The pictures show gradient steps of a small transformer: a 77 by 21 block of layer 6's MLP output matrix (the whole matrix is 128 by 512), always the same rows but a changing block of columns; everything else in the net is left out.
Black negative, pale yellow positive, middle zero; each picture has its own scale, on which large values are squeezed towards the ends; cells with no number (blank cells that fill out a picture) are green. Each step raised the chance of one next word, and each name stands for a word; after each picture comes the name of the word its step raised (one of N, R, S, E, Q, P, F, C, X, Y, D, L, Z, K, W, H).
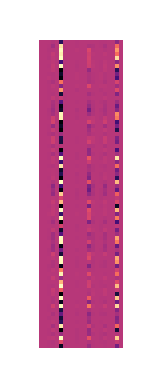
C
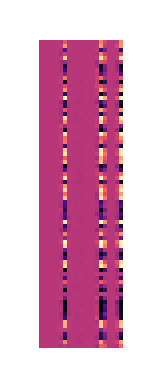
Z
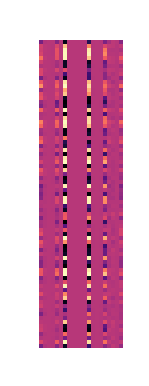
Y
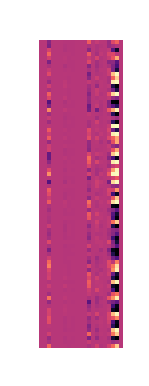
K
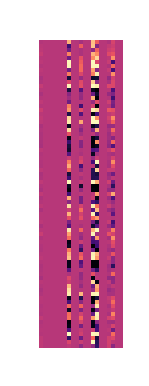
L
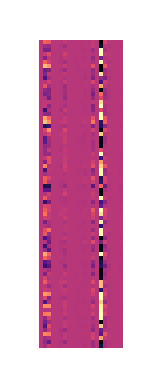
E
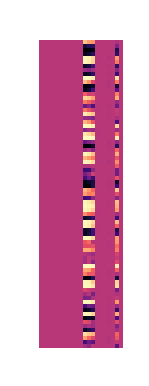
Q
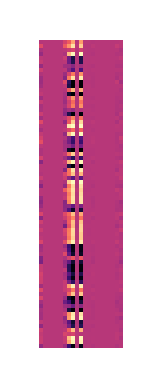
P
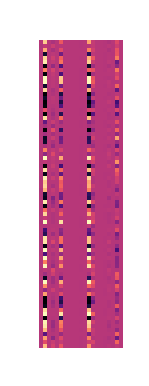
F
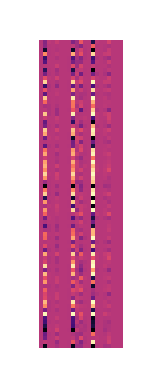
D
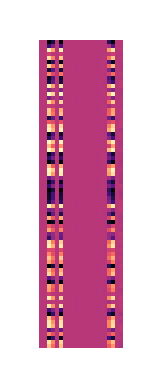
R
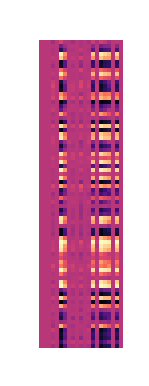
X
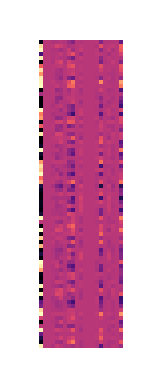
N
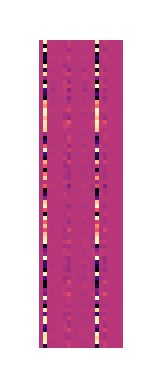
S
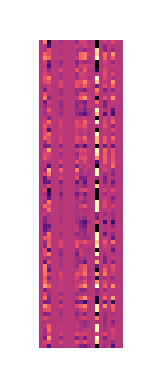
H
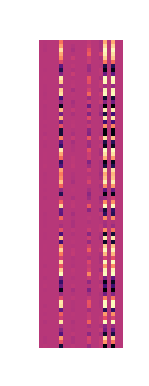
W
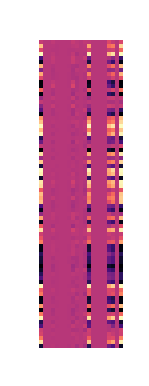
P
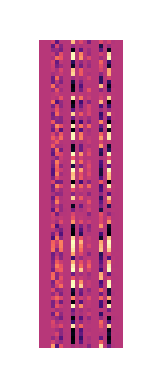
X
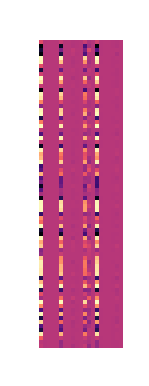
Q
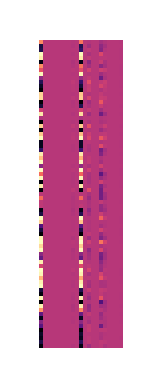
X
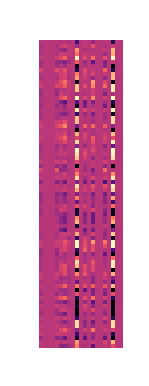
Z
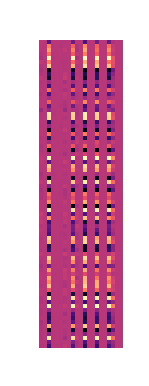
C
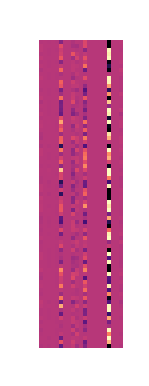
H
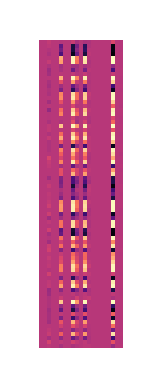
Q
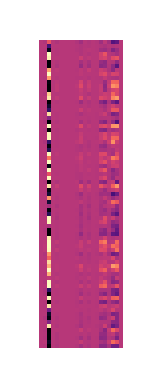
X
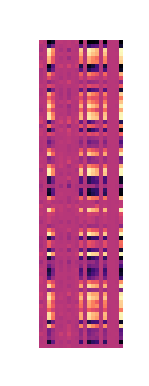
E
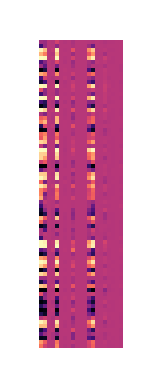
Z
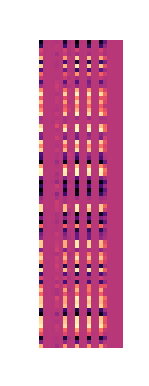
R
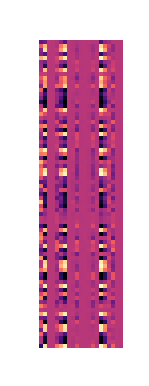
N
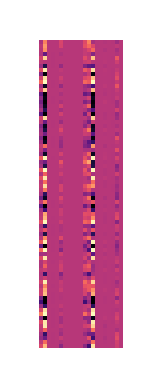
F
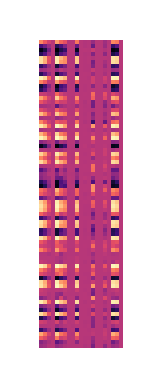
Q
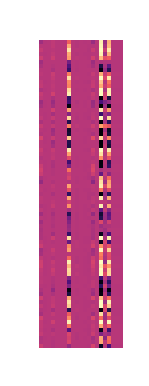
W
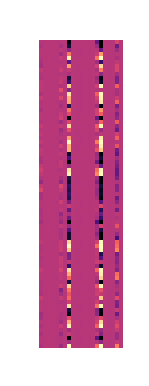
R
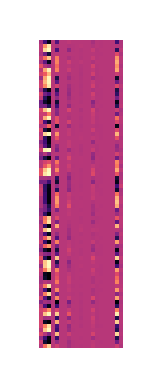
N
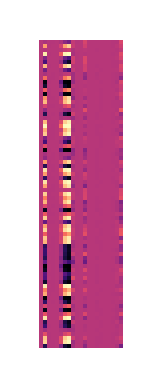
P
